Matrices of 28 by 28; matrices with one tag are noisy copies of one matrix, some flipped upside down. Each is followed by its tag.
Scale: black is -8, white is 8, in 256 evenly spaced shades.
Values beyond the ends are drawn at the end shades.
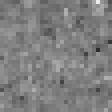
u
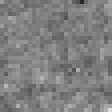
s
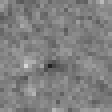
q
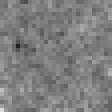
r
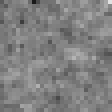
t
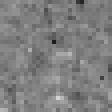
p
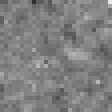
t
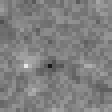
q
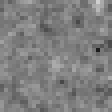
u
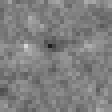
q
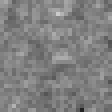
p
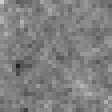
r
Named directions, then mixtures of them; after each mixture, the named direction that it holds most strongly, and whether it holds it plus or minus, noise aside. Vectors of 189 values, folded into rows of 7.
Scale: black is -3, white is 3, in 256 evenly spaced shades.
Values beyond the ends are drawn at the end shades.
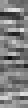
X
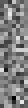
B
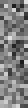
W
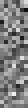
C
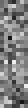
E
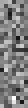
B, minus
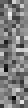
B, plus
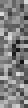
W, plus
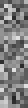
W, plus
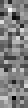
B, plus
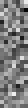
C, plus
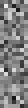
B, plus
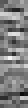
X, minus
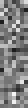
C, plus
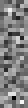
B, plus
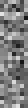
W, plus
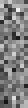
W, minus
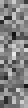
W, minus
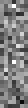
E, plus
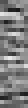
X, minus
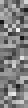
C, plus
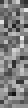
C, minus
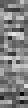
X, minus
